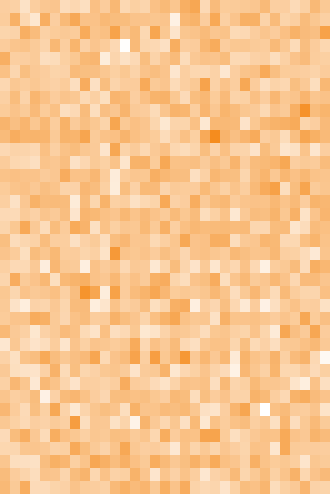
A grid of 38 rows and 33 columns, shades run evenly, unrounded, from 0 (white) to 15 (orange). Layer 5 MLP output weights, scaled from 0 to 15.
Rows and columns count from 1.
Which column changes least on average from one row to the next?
1
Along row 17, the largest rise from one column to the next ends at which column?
9
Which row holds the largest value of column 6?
32
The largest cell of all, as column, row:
22, 11
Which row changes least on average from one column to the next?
6
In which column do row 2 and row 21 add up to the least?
27
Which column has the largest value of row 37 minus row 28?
33
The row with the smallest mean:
24
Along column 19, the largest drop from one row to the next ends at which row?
29
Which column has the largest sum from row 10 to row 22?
28
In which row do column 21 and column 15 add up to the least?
26
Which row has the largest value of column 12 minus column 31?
20
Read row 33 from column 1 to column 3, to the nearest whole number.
7 6 5
